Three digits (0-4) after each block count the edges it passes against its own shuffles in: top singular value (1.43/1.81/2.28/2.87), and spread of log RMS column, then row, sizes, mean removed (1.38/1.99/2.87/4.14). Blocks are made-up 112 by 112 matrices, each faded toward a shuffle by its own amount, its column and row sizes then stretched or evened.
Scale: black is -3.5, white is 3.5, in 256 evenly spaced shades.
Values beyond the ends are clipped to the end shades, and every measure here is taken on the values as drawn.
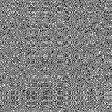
4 0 1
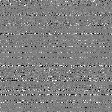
2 0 4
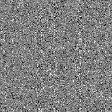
2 2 0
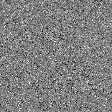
0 0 1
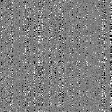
3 4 1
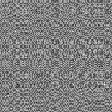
4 0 0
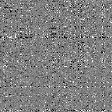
2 3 3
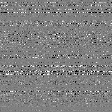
2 0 4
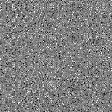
3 1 0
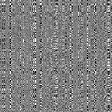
4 4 2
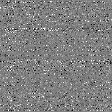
2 1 3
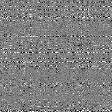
3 2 4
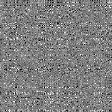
3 2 3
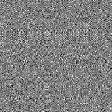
3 0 1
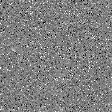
0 1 1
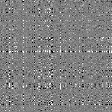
4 3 3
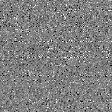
2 1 2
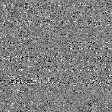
2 1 3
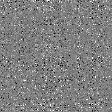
1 2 2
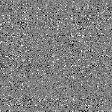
1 1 3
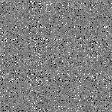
0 2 2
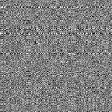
4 1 3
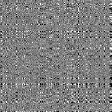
4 3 3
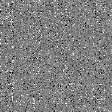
1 2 1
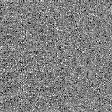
2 1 0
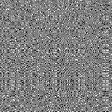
4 1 2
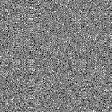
3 1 0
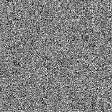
1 2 0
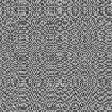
4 1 0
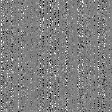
0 4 0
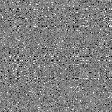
3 1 2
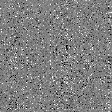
2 2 1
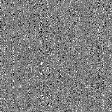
1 3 0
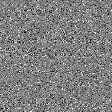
2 0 2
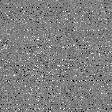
0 0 3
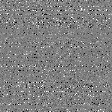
1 1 3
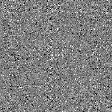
2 2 1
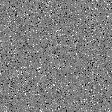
1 1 0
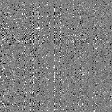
3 3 2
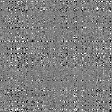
3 3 3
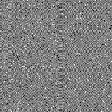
4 0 0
